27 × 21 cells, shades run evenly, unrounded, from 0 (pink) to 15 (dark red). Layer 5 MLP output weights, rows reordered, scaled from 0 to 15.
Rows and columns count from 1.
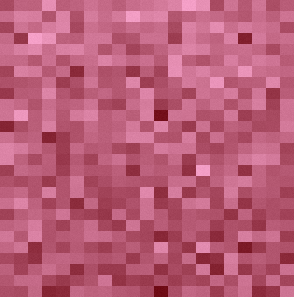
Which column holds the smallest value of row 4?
3
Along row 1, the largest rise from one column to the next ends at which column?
16
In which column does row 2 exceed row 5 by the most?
6
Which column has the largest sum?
12
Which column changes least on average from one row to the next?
7
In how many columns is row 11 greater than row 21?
6
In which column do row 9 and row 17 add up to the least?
17
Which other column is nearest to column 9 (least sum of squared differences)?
8
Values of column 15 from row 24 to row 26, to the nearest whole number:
12 4 9
